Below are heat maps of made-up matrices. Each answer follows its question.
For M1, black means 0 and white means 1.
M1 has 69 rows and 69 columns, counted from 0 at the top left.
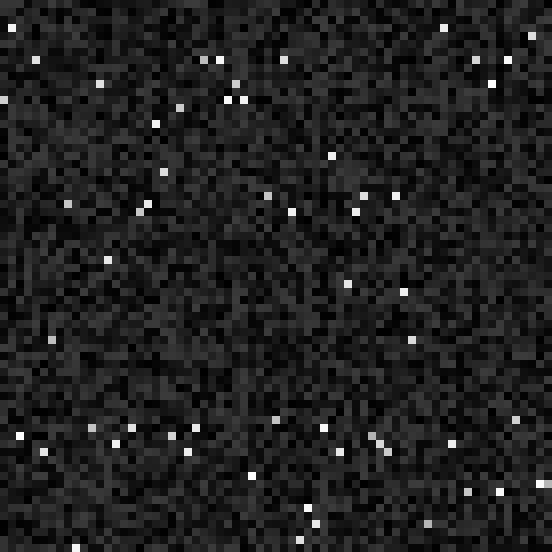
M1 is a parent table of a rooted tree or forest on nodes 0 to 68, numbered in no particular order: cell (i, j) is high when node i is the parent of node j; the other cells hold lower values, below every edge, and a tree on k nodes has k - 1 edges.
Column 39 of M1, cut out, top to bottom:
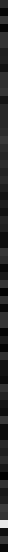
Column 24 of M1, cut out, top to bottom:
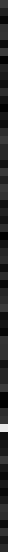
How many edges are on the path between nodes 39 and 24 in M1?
3
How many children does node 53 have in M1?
4
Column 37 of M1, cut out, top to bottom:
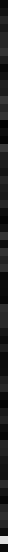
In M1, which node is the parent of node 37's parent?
60
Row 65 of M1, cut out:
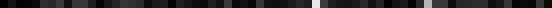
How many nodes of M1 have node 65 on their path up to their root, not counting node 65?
9
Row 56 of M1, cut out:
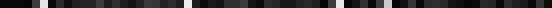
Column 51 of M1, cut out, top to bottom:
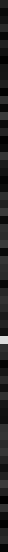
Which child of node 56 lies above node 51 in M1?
42
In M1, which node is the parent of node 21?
54
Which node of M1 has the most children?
7
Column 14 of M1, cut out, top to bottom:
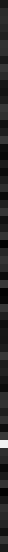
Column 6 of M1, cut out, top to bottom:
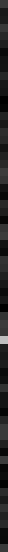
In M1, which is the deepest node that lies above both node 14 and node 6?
55
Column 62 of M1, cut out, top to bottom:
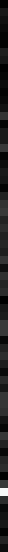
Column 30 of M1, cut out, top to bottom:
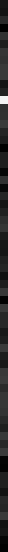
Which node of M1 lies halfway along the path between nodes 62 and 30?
10
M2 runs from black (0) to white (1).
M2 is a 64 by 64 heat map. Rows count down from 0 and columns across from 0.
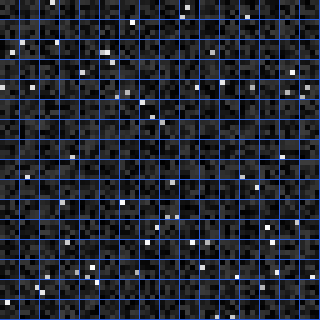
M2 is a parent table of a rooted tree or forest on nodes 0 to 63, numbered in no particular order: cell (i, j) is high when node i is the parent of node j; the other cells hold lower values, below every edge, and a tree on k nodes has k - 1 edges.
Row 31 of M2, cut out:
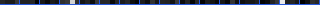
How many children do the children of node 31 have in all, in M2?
3
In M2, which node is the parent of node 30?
23
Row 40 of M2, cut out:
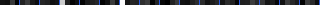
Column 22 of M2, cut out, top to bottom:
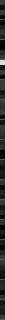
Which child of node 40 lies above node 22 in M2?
12
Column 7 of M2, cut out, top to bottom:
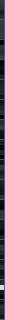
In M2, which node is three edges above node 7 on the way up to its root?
53
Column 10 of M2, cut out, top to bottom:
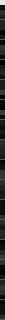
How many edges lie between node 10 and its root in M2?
8
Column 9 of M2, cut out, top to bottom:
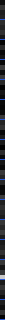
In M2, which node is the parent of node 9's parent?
54
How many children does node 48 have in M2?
5
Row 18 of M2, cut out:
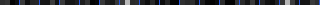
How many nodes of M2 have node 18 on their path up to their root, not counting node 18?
4
